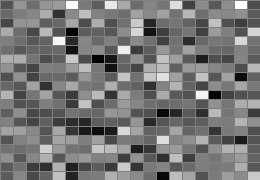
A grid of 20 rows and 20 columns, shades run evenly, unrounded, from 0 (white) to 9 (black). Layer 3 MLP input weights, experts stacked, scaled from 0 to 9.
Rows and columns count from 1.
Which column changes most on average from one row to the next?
19
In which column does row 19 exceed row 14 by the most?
11
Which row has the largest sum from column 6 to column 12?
14
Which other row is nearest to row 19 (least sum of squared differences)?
6
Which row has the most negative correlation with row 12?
16
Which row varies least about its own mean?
2
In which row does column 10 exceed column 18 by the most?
18
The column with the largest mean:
12
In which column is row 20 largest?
13
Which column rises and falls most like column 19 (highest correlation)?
9
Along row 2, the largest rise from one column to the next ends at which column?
5
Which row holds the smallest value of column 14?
1
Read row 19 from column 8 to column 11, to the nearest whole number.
6 7 2 7
